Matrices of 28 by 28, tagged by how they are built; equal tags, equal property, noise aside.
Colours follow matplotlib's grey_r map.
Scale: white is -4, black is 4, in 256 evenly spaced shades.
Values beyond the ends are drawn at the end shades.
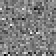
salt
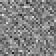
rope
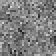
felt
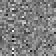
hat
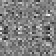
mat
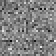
salt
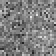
felt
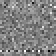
salt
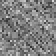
rope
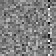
hat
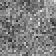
felt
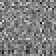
mat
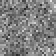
felt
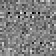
salt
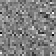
mat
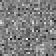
salt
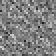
rope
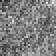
felt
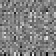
mat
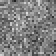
felt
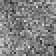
felt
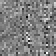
hat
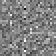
hat
